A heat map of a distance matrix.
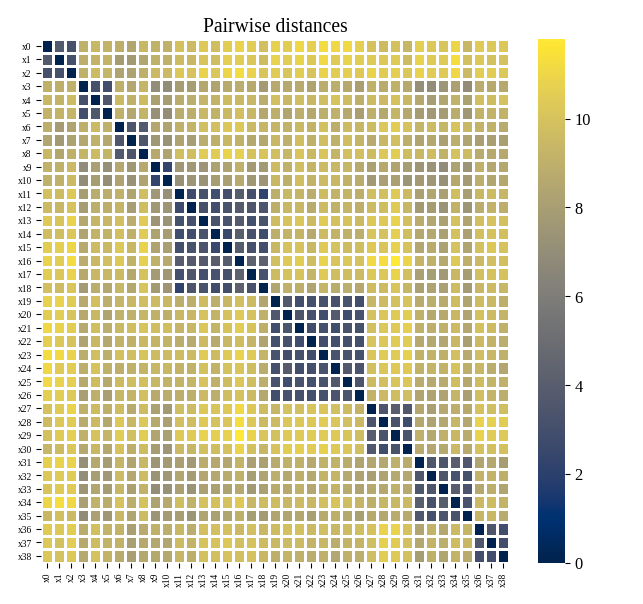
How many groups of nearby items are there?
9
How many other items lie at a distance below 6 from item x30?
3
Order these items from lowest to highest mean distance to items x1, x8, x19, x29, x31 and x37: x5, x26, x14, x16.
x26, x5, x14, x16
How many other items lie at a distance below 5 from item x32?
4
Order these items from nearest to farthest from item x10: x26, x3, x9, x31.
x9, x3, x31, x26
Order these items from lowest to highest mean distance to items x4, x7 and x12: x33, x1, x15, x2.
x15, x33, x1, x2
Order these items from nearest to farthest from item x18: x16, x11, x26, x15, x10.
x11, x15, x16, x10, x26
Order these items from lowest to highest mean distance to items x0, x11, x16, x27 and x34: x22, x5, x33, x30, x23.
x33, x30, x5, x22, x23
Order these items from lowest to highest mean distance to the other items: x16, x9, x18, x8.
x18, x9, x16, x8
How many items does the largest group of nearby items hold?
8
